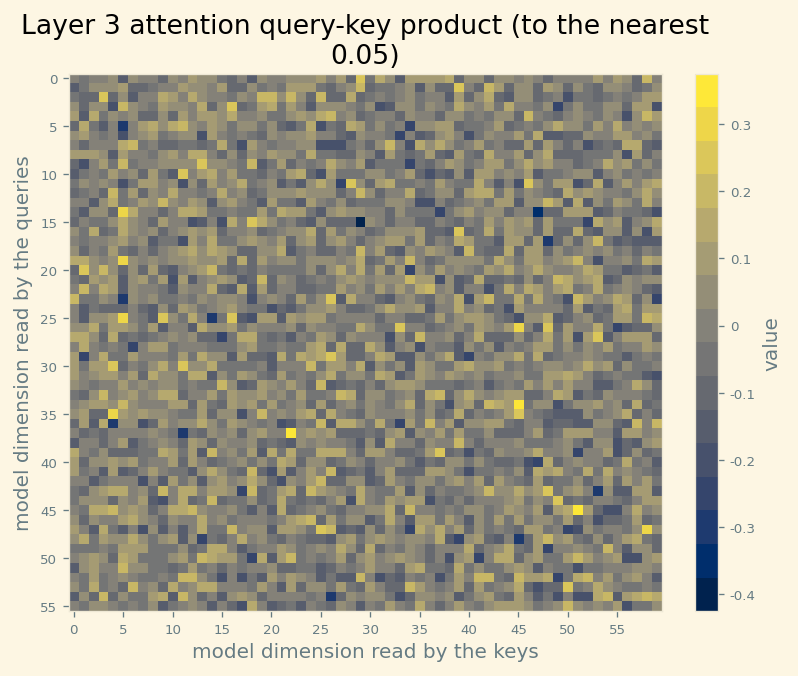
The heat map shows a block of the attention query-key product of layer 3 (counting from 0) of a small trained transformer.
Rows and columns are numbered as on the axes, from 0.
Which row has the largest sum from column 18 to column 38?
0
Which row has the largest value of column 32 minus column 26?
7
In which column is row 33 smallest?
51
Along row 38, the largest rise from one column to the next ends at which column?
32
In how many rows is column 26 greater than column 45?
24
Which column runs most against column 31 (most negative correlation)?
39
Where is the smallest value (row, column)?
15, 29
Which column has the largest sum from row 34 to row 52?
5
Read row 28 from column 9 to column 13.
0.1 -0.05 0 0 0
